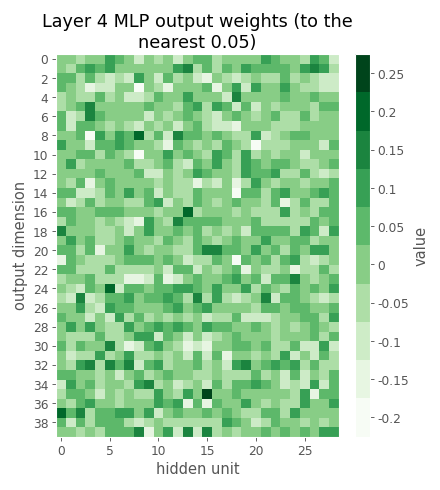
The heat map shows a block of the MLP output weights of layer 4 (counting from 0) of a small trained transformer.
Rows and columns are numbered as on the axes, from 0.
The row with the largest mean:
1
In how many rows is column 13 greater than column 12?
14
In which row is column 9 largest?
34
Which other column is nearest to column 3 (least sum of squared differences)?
19
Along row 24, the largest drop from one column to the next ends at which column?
6
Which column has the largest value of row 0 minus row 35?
26
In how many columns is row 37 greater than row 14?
13
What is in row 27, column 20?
-0.1
